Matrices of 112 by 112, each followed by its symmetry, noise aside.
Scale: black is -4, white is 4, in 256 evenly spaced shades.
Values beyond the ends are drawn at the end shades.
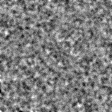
symmetric across the other diagonal.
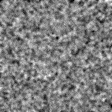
no symmetry.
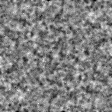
same after a half turn.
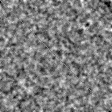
symmetric across the other diagonal.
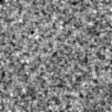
symmetric.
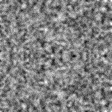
mirrored top to bottom.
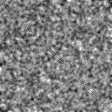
symmetric.
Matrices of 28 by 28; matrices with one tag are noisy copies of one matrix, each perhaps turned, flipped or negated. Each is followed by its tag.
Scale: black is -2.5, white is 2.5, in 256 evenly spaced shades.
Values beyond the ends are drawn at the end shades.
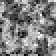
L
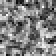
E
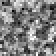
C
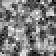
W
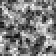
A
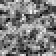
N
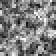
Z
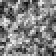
Z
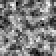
W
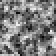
A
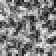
E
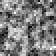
W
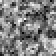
Z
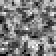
E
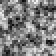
W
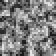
W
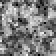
L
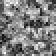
C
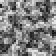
W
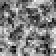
W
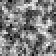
A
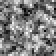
A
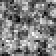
L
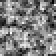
W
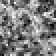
Z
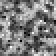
A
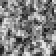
N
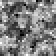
L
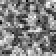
C
